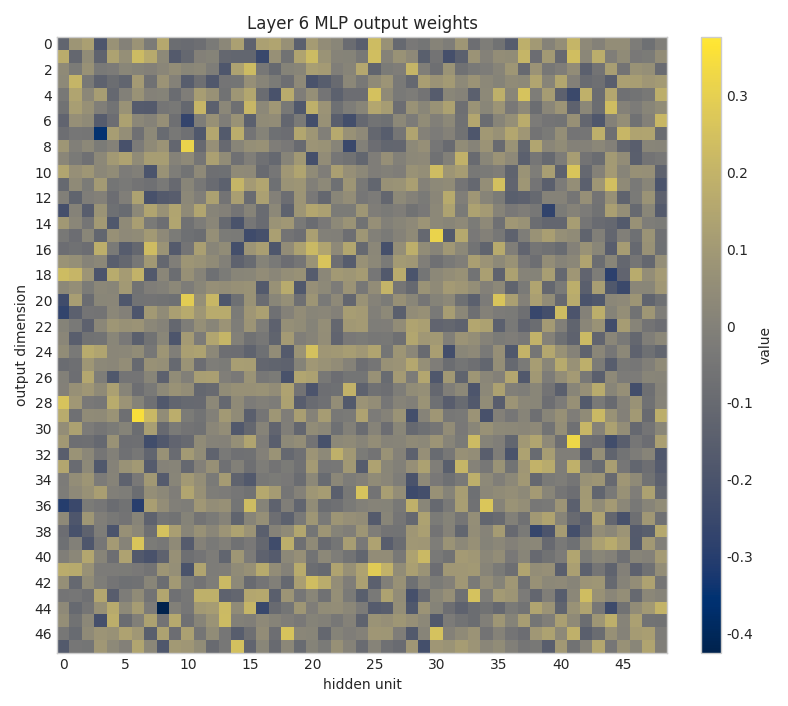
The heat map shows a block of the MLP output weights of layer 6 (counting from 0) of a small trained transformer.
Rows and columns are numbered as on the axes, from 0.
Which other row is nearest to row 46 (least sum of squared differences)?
10
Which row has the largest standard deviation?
44
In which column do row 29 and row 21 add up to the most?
43
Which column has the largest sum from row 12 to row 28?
12
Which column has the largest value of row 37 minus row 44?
8
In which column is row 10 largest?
41
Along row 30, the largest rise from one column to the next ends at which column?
42
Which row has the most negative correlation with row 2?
34
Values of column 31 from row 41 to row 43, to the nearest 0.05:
0.1 0 0.05
